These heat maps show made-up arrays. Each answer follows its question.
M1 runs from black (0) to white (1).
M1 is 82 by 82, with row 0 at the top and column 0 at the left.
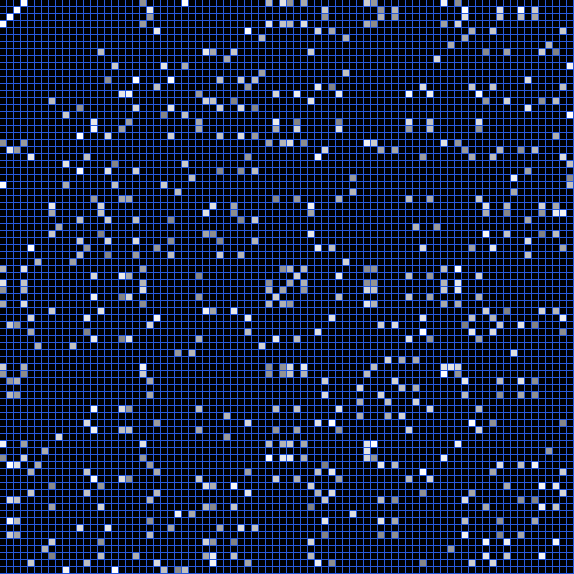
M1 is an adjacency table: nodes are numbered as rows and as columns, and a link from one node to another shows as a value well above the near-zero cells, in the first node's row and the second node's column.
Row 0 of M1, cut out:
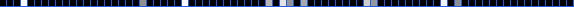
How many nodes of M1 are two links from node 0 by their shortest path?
5
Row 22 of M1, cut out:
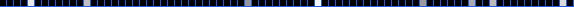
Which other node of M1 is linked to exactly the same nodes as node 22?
node 47
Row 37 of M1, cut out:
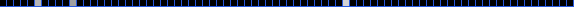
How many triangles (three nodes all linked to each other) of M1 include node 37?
2
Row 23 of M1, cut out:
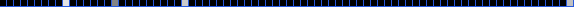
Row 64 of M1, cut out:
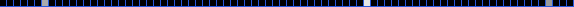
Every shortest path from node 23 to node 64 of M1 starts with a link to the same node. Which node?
node 26
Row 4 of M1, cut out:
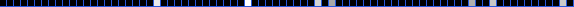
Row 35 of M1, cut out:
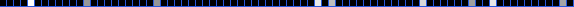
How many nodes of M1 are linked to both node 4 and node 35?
6
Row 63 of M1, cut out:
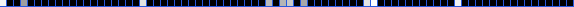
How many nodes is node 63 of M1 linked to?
10
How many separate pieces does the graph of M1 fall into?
5
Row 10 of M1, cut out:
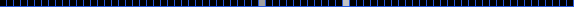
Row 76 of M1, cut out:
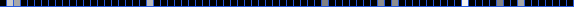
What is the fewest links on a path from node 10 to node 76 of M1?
4
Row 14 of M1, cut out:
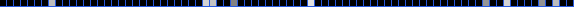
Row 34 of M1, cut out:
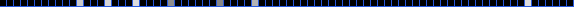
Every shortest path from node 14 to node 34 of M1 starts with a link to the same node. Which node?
node 79
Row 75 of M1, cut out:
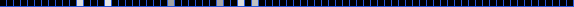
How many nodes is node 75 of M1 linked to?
6
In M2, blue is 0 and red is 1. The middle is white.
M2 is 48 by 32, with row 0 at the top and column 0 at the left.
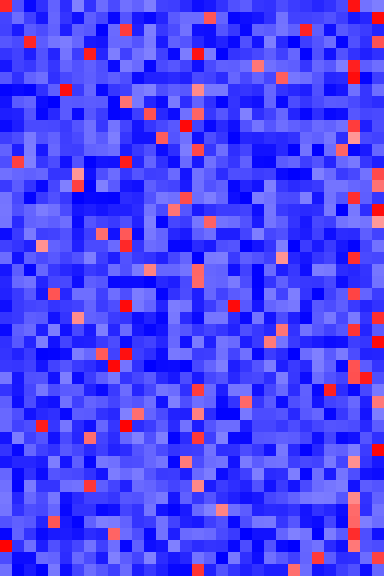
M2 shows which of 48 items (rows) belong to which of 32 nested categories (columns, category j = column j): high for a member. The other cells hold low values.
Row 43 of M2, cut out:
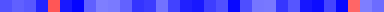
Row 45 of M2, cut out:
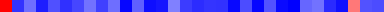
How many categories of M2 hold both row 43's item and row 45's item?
1
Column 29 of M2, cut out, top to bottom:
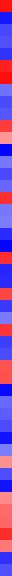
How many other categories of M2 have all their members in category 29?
9
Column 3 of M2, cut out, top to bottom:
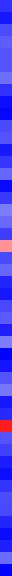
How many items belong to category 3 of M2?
2
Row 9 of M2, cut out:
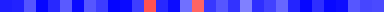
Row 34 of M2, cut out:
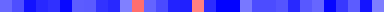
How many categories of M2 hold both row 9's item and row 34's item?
1
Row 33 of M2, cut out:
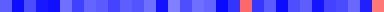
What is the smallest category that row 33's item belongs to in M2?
20
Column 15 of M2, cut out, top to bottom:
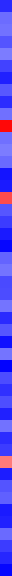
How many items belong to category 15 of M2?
3
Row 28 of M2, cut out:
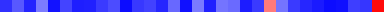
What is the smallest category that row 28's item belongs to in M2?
22
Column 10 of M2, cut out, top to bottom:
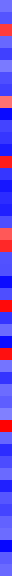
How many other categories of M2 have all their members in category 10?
5
